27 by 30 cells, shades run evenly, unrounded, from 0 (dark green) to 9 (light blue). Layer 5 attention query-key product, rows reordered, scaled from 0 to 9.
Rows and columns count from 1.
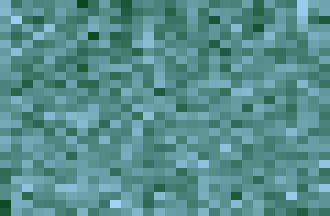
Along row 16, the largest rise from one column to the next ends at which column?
11
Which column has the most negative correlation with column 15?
29
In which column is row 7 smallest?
21
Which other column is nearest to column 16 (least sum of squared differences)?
24
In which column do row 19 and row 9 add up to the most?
12
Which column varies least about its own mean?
18
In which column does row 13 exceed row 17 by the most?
2
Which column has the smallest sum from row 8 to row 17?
3
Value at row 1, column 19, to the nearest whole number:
5
